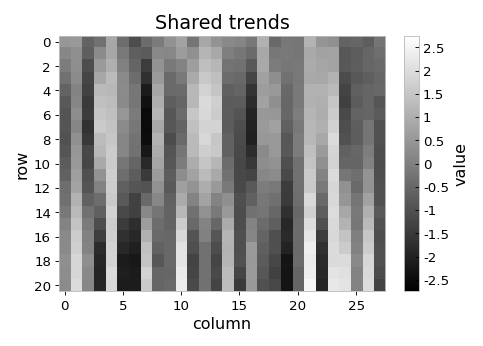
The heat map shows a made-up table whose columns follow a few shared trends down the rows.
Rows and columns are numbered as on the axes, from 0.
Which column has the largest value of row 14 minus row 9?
7
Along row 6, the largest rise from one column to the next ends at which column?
8
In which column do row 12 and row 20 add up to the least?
19
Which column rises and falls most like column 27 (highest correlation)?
15
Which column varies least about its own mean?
20
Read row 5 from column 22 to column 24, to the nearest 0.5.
1 1.5 -1.5
